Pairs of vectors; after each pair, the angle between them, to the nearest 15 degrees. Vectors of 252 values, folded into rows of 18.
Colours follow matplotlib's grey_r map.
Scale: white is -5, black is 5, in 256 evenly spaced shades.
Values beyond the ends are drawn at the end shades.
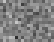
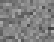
120 degrees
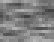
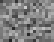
120 degrees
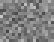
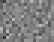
120 degrees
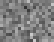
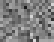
30 degrees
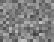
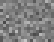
30 degrees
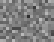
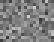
150 degrees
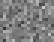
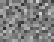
45 degrees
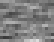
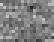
135 degrees
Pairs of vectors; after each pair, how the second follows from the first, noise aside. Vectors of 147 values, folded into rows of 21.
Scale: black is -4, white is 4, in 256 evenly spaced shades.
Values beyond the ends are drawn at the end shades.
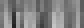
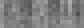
reversed, negated, shrunk.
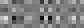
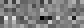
sign-scrambled.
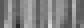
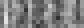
wrapped around.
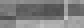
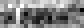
reversed, scaled up.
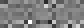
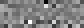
copied.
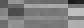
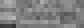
reversed, shrunk.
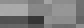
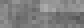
reversed, negated, shrunk.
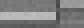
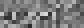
sign-scrambled.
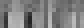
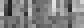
wrapped around.
